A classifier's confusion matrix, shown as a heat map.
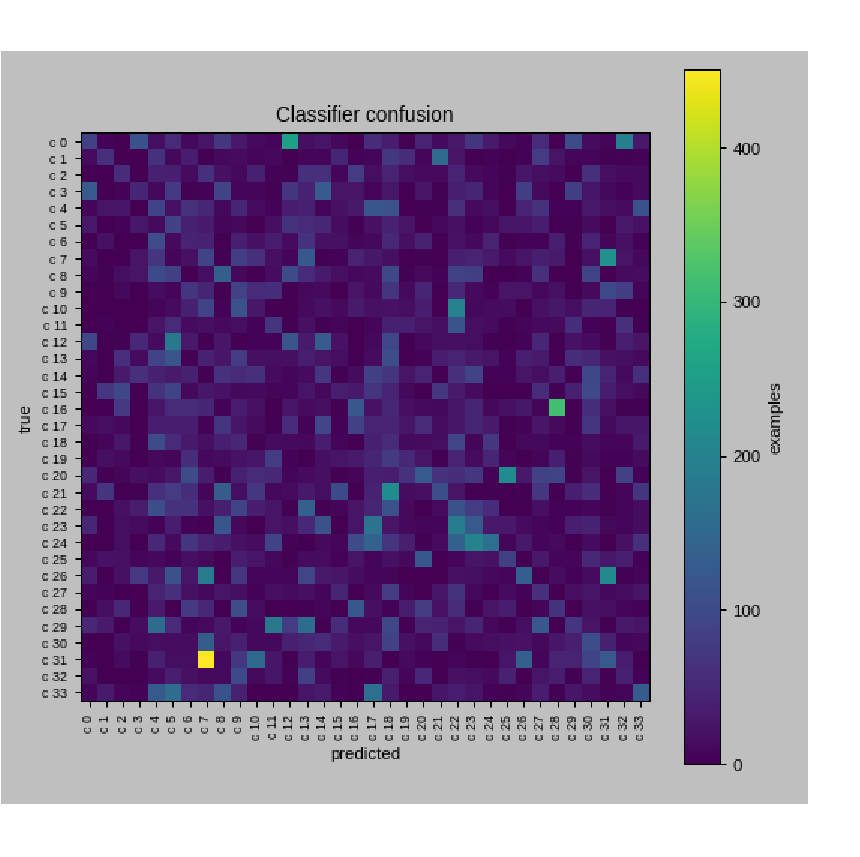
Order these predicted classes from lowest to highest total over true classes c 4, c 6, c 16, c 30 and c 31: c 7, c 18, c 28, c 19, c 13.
c 19, c 13, c 18, c 28, c 7
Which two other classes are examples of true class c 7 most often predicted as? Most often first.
c 31, c 13
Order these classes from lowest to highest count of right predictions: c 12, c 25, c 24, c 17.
c 17, c 25, c 12, c 24
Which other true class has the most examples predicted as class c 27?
c 29
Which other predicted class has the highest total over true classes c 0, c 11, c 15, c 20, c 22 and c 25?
c 32
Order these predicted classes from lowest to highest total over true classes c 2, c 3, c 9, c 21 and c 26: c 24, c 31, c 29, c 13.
c 24, c 29, c 13, c 31
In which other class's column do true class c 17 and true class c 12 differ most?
c 5
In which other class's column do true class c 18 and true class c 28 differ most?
c 16
